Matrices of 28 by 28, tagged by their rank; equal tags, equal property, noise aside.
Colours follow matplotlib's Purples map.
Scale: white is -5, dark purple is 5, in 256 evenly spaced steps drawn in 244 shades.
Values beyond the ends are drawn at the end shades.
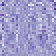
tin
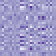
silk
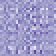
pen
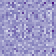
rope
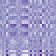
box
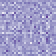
rope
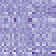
pen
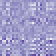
silk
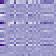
box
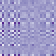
box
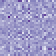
pen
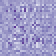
tin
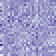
rope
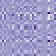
silk
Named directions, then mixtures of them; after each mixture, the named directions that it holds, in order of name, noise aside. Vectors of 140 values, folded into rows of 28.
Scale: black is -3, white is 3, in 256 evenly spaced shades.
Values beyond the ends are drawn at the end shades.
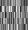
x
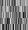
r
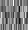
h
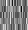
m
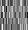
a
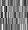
a.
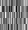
x.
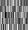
h, x.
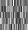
h, m.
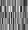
m, x.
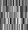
h, r.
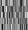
a.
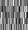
h.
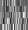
r.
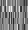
m, x.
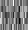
h.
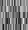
h, r.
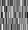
a.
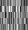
x.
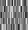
a, m.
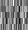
h.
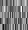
m, r.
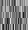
r.
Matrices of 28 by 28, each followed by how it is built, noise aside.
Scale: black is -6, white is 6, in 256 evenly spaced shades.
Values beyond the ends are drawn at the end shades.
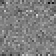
uneven rows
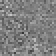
lower triangular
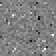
sparse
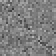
banded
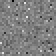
sparse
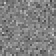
noise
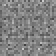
repeating columns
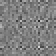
low rank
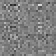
low rank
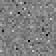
sparse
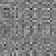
low rank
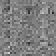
low rank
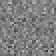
low rank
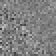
lower triangular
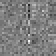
low rank
